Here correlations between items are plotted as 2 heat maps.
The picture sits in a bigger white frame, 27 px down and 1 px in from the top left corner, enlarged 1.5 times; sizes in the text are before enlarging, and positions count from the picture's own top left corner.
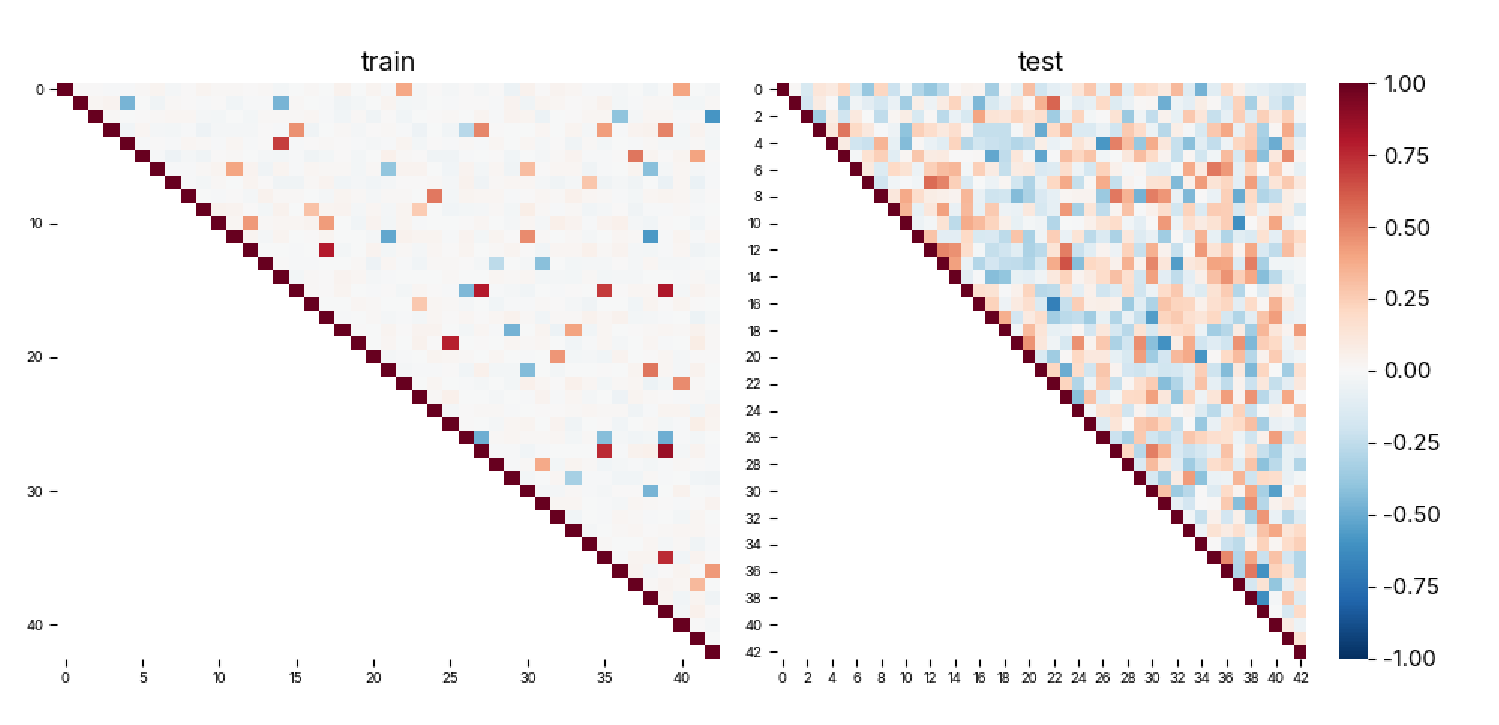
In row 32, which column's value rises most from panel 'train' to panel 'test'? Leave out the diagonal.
39
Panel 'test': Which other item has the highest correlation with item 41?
5
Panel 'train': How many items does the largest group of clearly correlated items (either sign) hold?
6
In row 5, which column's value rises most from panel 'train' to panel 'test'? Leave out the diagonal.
3
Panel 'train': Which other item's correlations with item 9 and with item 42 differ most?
2
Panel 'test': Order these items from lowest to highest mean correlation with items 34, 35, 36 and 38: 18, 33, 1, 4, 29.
18, 29, 1, 4, 33
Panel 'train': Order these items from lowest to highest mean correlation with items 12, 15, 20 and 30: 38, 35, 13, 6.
38, 13, 6, 35
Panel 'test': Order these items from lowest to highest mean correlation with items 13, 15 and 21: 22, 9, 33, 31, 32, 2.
32, 2, 33, 31, 22, 9
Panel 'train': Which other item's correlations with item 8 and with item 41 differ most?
24
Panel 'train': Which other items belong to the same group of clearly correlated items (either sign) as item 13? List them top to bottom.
28, 31
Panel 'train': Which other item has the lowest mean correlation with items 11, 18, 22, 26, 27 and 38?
29
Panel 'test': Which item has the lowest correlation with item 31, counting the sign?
19
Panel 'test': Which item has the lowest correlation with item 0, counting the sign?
34
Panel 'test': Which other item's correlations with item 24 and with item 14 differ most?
13
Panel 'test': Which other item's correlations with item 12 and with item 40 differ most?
30
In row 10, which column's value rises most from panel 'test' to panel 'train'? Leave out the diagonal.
37
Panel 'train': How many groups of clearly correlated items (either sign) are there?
14
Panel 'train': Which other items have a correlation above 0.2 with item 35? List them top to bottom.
3, 15, 27, 39
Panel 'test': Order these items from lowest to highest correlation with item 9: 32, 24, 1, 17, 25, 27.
24, 32, 1, 27, 25, 17
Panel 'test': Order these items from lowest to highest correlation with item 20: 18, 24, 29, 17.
17, 24, 18, 29
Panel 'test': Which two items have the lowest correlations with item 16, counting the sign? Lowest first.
22, 1
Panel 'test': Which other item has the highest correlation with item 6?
35
